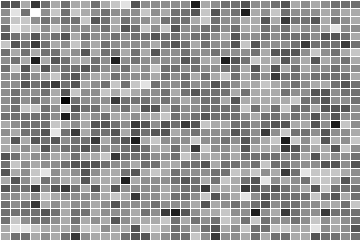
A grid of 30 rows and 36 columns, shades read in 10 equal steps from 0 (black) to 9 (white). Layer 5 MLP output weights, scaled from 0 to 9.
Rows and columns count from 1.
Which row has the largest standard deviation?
18
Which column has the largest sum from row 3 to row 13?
25
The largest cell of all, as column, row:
4, 2
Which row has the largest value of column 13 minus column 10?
1
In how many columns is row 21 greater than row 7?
14
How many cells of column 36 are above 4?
17
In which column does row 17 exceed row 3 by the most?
29
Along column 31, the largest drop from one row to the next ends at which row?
23
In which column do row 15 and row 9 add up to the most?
16
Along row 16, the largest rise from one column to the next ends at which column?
35
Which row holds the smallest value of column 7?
13
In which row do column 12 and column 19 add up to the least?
8
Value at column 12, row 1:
7
